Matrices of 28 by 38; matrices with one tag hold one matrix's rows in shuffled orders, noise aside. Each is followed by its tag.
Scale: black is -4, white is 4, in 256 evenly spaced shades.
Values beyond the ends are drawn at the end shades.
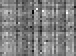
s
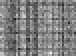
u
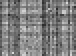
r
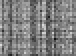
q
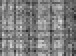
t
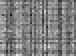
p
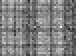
t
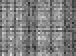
t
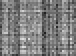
r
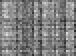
s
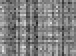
u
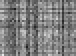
u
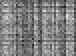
s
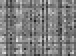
p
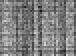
s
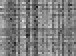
u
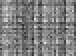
s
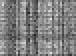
u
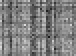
q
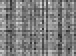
p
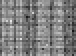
t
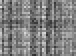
q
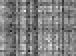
u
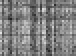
q
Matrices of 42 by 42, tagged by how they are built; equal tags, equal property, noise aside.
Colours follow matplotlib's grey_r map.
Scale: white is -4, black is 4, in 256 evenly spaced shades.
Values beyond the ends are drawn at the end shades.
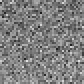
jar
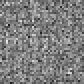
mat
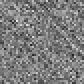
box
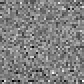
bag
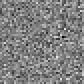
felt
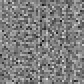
felt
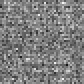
mat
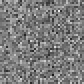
felt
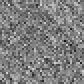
box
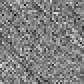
box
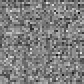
mat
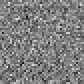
jar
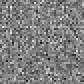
jar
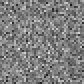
felt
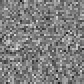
jar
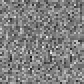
jar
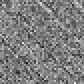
box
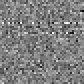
bag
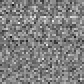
jar
